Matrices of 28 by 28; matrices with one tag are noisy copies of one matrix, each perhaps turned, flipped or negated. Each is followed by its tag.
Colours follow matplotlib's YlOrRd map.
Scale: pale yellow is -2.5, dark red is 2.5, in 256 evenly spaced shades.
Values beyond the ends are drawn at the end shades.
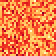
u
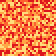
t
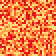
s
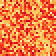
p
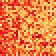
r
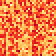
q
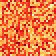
u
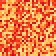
p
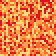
u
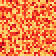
t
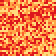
p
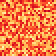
t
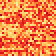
q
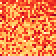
r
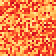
p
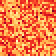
p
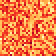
u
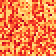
q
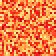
s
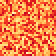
t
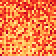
r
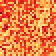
p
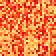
q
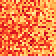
r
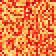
u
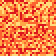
u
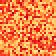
p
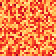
t
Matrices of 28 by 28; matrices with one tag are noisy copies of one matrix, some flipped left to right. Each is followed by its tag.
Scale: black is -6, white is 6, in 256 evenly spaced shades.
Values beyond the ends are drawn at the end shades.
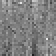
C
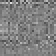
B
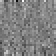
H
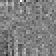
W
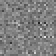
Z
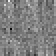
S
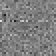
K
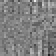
W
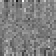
H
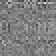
B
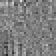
W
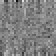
H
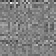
B
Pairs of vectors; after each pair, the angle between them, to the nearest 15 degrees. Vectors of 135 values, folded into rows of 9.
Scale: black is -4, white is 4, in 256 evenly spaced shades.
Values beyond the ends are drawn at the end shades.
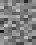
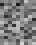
135 degrees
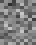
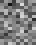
15 degrees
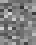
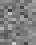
45 degrees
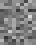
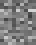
150 degrees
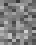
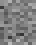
120 degrees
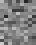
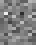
75 degrees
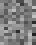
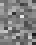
45 degrees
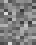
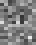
75 degrees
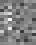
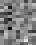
150 degrees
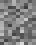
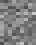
30 degrees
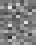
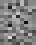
165 degrees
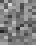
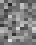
150 degrees
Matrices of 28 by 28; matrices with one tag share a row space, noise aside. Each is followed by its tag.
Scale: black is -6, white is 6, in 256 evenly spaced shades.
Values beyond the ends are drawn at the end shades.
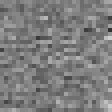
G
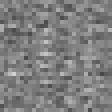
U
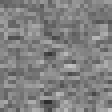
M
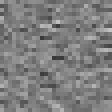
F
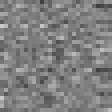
F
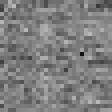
U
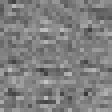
U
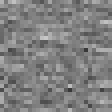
U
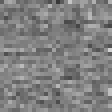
G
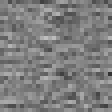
M
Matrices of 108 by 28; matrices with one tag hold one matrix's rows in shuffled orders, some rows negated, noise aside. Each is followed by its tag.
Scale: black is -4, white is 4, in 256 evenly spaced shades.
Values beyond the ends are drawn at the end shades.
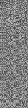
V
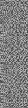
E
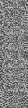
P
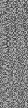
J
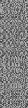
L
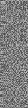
E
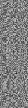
J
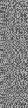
E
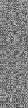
V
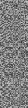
P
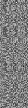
J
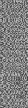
L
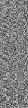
J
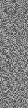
J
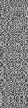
L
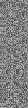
V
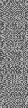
L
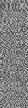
L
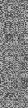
P
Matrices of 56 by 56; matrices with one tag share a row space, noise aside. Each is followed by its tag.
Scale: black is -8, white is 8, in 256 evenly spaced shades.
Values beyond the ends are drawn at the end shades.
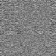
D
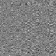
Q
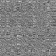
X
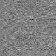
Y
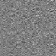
Q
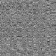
X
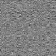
X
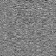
Y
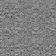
D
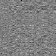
Y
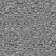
D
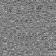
Y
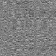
Y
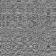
X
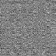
X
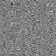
Q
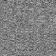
Y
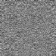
D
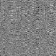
Q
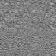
D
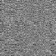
D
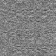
Y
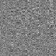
Q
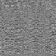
D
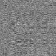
Y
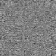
D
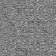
Y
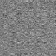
Y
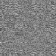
D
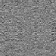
D
